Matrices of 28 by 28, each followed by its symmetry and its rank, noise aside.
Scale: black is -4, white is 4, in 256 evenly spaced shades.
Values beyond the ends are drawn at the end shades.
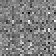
no symmetry, rank four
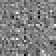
antisymmetric, rank six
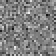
antisymmetric, rank eight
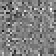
no symmetry, rank eight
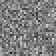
no symmetry, rank eight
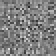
antisymmetric, rank six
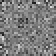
symmetric, rank six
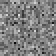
no symmetry, rank eight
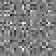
no symmetry, rank four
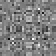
antisymmetric, rank four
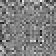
antisymmetric, rank six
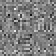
antisymmetric, rank six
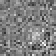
symmetric, rank six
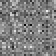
no symmetry, rank four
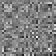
symmetric, rank four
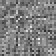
symmetric, rank four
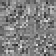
symmetric, rank eight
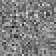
antisymmetric, rank eight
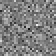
no symmetry, rank eight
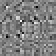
symmetric, rank four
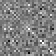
symmetric, rank four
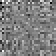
antisymmetric, rank four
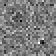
symmetric, rank eight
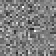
no symmetry, rank eight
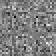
antisymmetric, rank eight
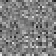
antisymmetric, rank six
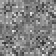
symmetric, rank six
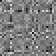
symmetric, rank four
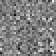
no symmetry, rank four
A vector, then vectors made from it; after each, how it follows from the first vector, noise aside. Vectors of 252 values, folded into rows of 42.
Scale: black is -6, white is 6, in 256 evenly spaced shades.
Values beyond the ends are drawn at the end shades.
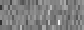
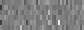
partly zeroed.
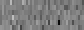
negated, partly zeroed.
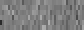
partly zeroed.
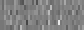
partly zeroed.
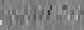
negated, partly zeroed.
